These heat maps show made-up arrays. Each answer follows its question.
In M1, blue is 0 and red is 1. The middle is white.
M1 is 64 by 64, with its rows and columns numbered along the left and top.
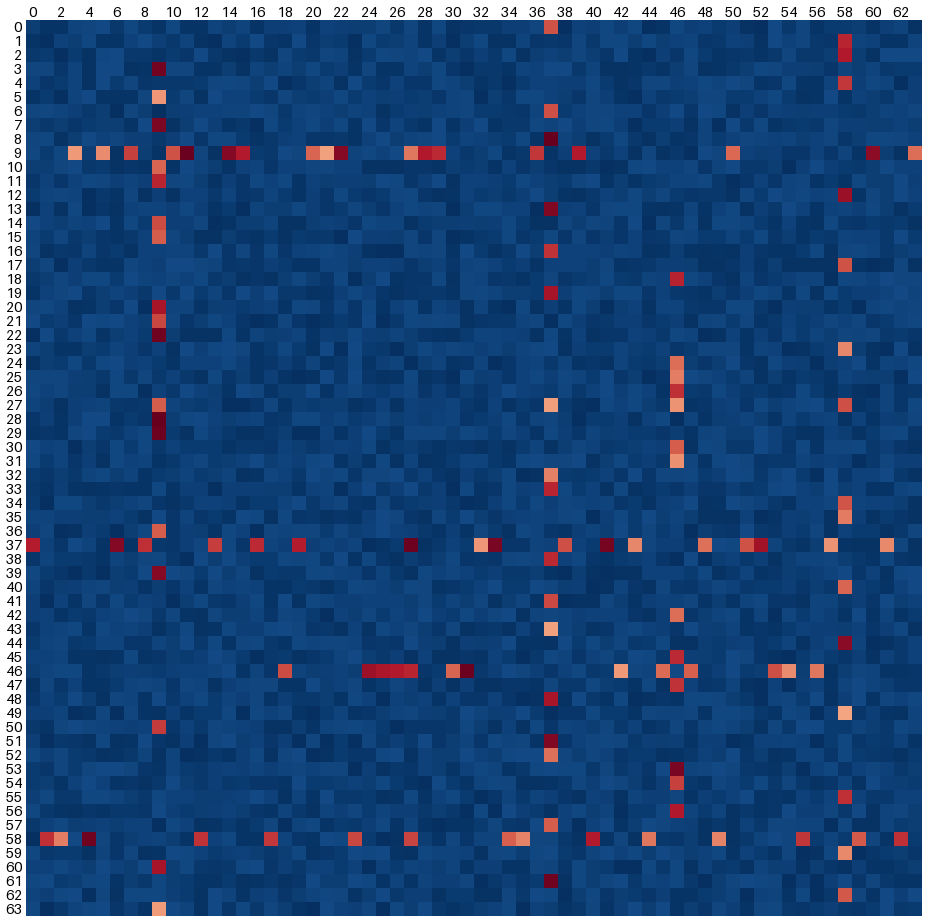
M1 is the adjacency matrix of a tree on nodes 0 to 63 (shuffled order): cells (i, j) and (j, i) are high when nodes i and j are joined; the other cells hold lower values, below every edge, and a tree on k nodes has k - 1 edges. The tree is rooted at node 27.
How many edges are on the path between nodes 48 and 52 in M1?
2
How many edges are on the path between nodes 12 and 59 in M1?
2
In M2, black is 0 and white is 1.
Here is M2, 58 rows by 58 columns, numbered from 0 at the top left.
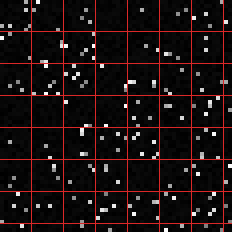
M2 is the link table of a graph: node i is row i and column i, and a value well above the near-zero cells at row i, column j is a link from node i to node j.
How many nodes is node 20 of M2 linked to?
8
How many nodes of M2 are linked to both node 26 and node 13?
2
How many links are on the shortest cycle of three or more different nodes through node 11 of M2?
7
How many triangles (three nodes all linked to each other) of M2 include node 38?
2
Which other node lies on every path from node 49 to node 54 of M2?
node 39
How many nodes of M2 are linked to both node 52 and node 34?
2
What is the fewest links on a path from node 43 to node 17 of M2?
6
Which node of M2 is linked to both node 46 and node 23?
node 42
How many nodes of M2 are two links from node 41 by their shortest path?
10
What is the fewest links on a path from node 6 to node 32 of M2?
4
